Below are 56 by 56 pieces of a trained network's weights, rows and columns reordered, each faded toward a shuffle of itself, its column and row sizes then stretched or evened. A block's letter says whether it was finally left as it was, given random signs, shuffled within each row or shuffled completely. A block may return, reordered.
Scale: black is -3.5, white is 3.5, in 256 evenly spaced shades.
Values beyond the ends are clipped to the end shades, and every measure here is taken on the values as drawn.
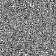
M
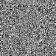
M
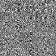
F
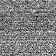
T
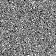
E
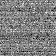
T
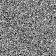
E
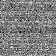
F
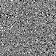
T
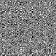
F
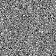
T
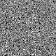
M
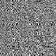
F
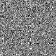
M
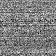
T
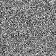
T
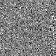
F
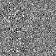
F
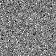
E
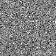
M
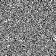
T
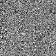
M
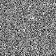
M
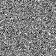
T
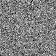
E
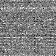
F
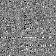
M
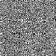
F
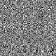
F
